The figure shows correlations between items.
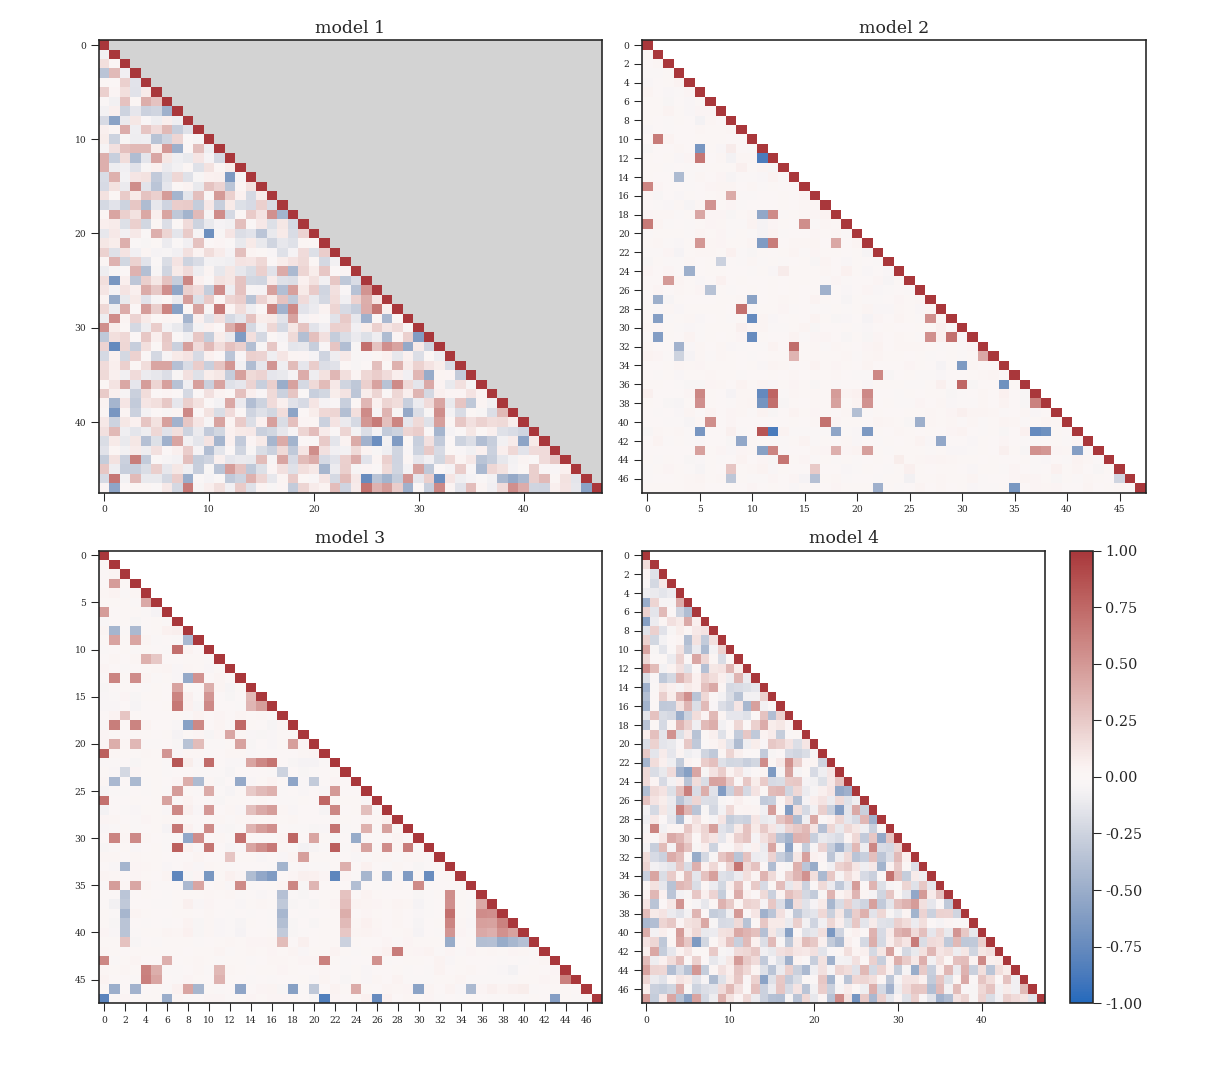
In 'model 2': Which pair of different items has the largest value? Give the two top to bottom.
11, 41
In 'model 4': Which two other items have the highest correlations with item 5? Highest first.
25, 15
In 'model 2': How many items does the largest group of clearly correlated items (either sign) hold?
9
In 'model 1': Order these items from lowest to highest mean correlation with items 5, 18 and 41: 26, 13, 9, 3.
3, 13, 9, 26
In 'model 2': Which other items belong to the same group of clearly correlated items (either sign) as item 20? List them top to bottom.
39
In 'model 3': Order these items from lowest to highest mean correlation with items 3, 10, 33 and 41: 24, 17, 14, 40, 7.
24, 17, 40, 14, 7
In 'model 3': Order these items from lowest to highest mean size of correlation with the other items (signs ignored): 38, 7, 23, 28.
28, 23, 38, 7
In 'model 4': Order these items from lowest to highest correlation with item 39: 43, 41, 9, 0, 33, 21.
0, 41, 9, 21, 43, 33
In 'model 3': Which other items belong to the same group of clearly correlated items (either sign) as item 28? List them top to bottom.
42
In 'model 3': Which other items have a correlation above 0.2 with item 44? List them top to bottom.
4, 5, 11, 45
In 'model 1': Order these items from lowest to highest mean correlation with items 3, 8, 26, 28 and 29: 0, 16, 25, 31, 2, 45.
45, 0, 31, 2, 25, 16
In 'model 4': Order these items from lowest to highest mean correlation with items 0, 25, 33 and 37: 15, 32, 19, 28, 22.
28, 22, 19, 15, 32
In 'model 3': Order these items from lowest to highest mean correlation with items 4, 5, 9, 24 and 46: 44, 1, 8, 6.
1, 6, 8, 44
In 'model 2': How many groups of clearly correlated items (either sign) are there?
14
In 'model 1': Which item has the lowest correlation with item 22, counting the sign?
31
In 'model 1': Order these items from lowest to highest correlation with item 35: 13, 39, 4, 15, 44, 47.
4, 39, 44, 15, 47, 13
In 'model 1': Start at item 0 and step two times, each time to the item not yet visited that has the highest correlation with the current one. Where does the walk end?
13
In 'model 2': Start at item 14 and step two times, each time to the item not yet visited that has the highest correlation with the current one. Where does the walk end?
33
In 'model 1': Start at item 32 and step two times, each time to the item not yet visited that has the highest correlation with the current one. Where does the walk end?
47
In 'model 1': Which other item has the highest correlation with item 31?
36
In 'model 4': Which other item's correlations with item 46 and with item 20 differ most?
33
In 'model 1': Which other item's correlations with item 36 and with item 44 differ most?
17
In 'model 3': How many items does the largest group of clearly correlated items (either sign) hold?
11
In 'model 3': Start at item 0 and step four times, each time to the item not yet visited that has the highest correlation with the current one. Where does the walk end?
6
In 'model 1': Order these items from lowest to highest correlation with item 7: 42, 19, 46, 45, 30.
30, 19, 45, 46, 42
